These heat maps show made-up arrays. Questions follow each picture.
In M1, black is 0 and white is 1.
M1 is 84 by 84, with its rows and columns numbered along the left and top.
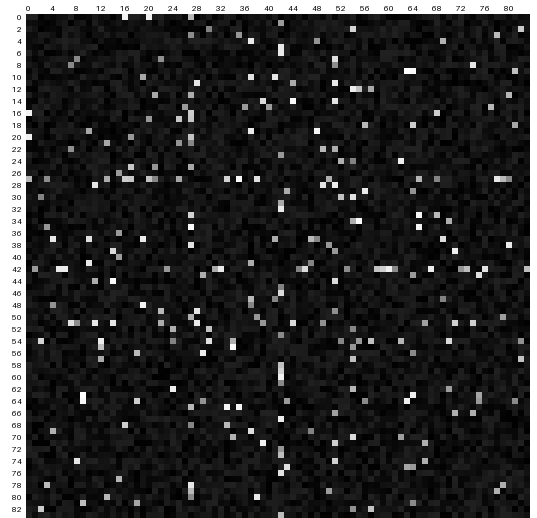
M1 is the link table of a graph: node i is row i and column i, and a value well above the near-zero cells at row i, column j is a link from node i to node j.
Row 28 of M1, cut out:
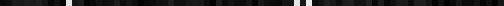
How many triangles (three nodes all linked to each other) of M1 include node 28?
2
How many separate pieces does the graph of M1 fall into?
7
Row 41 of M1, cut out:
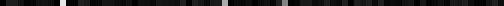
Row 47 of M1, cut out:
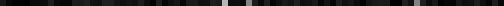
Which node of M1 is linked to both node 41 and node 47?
node 37
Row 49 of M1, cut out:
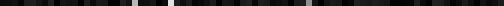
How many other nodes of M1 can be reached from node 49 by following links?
12
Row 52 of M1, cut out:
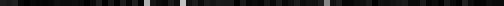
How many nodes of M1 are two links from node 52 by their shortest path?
8
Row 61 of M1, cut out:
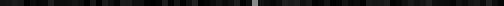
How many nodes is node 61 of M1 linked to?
1
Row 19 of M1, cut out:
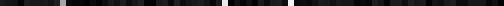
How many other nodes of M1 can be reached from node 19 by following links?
7
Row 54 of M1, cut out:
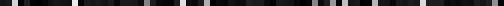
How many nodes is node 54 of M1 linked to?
11
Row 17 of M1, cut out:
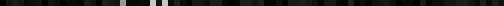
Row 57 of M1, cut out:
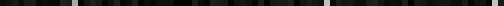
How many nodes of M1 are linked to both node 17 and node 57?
0
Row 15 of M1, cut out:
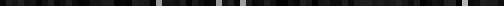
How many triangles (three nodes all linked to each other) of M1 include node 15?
0
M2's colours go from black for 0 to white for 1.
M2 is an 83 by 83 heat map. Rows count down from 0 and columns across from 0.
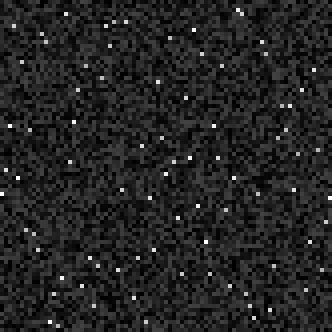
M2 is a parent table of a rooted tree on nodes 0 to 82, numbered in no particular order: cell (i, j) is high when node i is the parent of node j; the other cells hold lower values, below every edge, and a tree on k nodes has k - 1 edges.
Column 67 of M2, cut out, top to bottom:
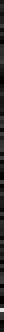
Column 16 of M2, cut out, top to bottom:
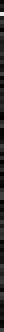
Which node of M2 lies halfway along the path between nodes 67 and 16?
60
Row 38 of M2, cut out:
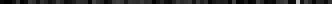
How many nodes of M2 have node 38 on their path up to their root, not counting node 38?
2
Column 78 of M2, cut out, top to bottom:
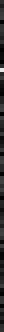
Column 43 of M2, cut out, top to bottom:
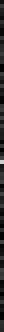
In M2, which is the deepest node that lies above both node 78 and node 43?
40
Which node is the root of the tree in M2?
32
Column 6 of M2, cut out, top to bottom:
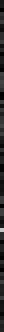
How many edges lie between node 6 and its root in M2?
3
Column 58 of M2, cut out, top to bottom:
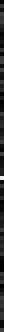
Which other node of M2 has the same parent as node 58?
4
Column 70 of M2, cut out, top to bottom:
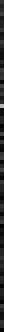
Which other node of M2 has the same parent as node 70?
72
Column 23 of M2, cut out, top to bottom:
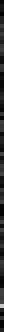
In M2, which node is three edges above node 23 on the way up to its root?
26
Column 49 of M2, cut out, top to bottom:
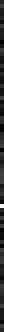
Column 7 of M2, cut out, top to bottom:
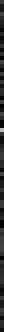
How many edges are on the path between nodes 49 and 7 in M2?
8
